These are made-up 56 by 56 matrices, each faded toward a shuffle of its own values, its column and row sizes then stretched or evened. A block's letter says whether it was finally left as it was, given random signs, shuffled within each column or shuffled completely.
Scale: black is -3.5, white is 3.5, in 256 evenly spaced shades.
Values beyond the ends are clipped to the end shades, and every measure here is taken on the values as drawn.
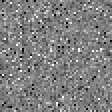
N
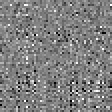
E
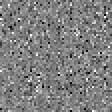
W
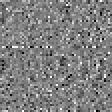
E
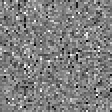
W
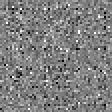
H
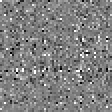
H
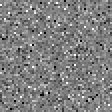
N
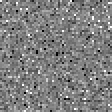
N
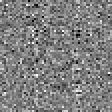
E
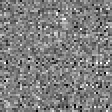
H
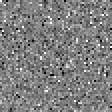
N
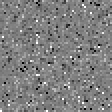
N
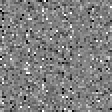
W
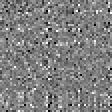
E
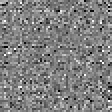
E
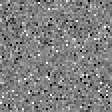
N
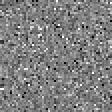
N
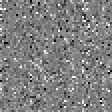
W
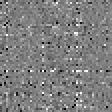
E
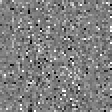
W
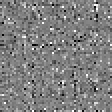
H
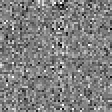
H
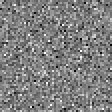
N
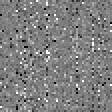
W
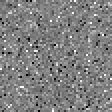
N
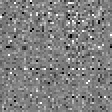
E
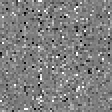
W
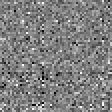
H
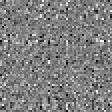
E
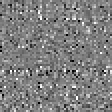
E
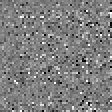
H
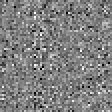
H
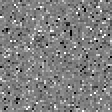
N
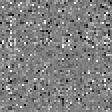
H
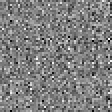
E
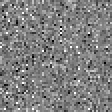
W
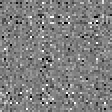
E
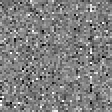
W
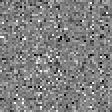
H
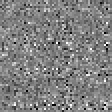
H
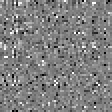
E
